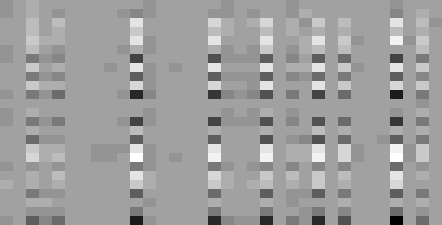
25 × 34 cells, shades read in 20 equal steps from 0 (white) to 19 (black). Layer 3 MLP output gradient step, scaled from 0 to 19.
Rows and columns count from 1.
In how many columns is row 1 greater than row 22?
3
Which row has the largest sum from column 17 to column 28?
25
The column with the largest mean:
31
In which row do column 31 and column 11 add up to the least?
18
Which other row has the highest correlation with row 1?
13
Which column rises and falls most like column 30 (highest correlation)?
24
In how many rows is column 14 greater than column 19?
2
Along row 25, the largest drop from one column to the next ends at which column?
32
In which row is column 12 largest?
11
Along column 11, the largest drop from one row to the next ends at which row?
8
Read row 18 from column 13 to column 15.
7 8 7
